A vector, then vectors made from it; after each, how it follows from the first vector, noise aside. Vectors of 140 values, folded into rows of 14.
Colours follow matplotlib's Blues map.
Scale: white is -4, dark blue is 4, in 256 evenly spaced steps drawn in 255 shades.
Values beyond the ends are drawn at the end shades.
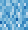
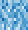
wrapped around.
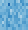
reversed, negated, shrunk.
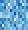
reversed.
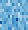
partly zeroed.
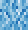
wrapped around.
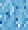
partly zeroed.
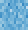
reversed, negated, shrunk.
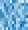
wrapped around, negated.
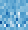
partly zeroed.
